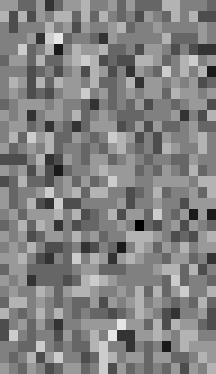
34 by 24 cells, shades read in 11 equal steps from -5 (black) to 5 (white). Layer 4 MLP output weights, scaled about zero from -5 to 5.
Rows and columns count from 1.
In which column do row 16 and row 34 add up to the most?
12
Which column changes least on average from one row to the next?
8
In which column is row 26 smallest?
4
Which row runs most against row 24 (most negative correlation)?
3
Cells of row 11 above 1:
2
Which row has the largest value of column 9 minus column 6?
24
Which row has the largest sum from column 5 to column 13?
18
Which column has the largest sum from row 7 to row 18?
22
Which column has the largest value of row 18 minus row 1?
6
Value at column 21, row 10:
0
